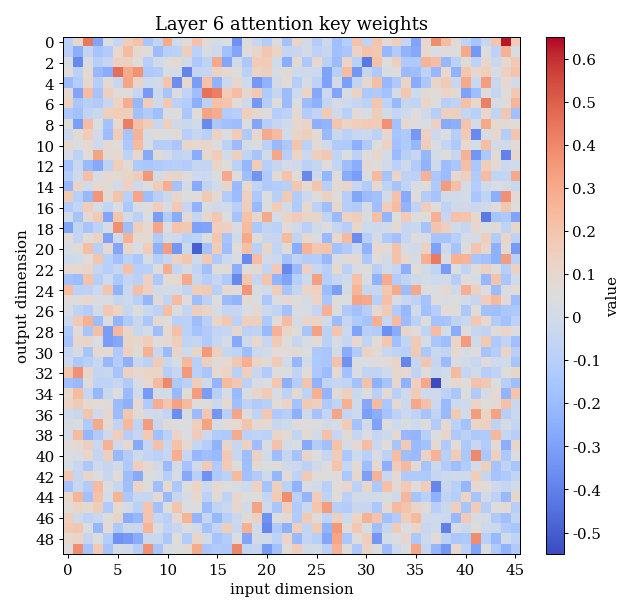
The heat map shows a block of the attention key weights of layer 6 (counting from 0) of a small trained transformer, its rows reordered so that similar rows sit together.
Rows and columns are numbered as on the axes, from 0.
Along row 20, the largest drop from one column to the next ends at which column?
11
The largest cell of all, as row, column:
0, 44
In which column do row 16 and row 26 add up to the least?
34
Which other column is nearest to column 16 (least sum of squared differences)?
9
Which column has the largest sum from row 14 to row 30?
18
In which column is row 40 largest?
41
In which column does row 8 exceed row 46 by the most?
6
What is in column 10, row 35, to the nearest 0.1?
0.2
